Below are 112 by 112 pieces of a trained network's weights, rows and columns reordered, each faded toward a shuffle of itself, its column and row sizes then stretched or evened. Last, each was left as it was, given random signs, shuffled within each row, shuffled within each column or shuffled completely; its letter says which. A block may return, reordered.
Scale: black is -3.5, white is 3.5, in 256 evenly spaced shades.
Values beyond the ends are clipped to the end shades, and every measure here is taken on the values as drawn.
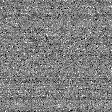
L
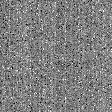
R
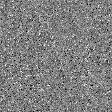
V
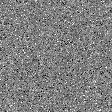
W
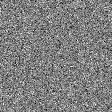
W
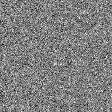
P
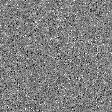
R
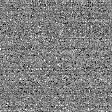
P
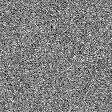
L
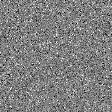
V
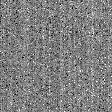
P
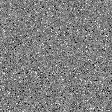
L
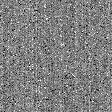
R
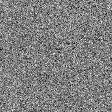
L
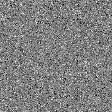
V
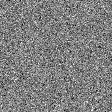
W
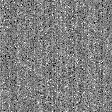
R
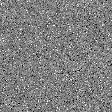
R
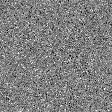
W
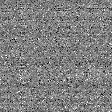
P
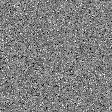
W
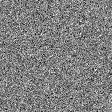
W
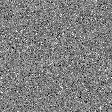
W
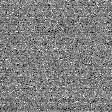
L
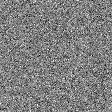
W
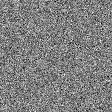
W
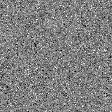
V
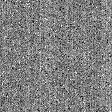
R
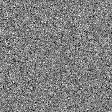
R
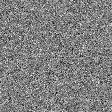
W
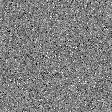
W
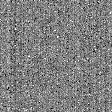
P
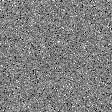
W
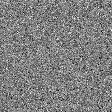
R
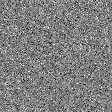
W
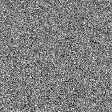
V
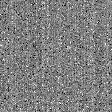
R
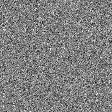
R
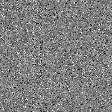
V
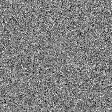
V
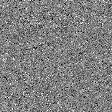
V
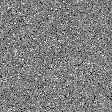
W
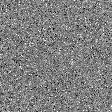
W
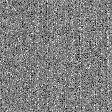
R
